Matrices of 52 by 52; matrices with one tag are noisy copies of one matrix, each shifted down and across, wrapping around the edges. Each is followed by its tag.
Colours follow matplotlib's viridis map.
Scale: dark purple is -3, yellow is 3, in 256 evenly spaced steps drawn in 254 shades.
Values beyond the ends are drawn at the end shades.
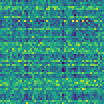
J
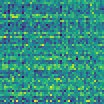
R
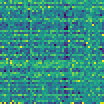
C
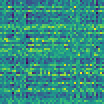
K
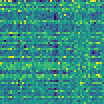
C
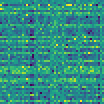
C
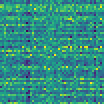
C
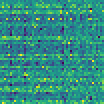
R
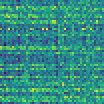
R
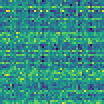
J
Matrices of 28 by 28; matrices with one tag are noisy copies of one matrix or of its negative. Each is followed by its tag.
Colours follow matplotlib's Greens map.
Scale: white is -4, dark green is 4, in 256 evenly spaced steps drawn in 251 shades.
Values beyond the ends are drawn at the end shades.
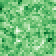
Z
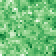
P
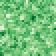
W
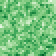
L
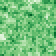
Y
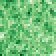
P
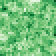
Y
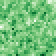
L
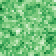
Z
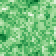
Y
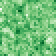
Z
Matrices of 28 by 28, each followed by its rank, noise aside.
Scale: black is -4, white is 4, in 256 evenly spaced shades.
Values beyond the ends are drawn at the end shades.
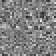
six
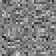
five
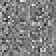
eight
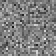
eight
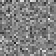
six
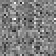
seven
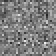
six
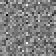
five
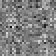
four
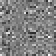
four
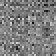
six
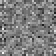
six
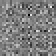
four
